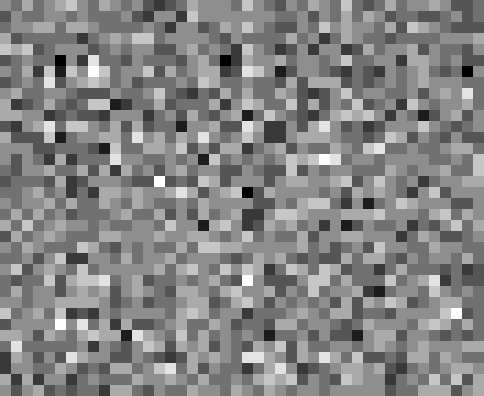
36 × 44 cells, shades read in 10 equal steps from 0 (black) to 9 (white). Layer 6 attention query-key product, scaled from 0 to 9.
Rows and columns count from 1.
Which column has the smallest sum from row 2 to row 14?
6
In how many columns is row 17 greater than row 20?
12
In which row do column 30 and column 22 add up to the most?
15
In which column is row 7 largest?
9
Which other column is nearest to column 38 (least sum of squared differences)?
24
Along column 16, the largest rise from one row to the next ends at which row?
34
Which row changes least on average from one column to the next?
4
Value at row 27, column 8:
6
